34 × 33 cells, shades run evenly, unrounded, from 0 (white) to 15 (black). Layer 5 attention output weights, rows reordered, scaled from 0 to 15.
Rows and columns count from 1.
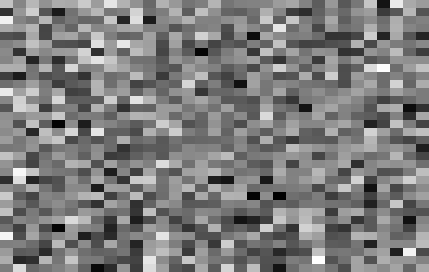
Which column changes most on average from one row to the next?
8
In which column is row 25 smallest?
1
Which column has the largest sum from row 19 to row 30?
9
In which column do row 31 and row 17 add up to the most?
11
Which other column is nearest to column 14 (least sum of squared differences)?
19
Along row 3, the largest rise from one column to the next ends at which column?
12
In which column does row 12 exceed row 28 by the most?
6
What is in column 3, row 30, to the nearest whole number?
5
